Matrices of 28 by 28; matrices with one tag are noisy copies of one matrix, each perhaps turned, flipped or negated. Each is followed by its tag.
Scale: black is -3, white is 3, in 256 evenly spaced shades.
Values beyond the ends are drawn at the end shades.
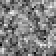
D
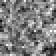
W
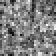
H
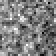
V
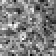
V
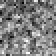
V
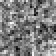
H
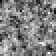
D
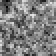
W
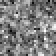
H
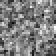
H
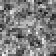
D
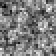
D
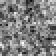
H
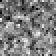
V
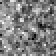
V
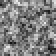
D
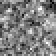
W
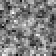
D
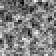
V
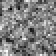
W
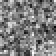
H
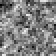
W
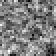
W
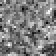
W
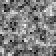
D
